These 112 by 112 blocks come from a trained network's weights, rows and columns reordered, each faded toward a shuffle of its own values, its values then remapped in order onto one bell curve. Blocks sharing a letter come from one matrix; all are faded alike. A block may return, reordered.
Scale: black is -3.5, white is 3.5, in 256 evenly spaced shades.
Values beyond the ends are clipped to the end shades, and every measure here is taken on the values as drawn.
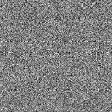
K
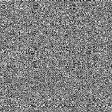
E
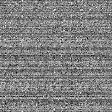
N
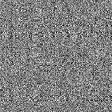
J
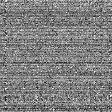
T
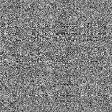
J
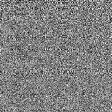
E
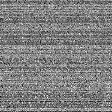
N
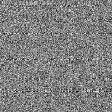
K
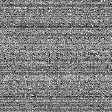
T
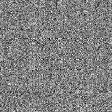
E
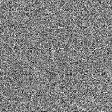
K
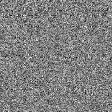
K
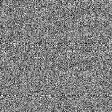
K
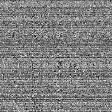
T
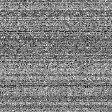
N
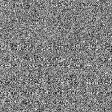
J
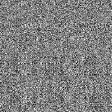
E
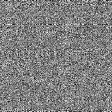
E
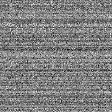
N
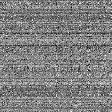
T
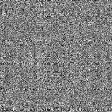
E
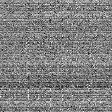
N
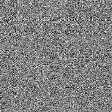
J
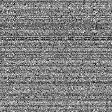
N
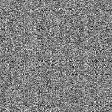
E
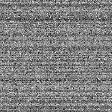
T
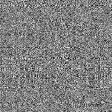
J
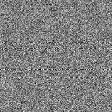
K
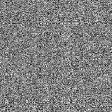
J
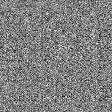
E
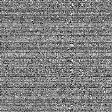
T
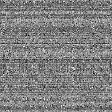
T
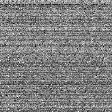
N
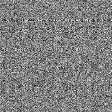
E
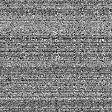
T
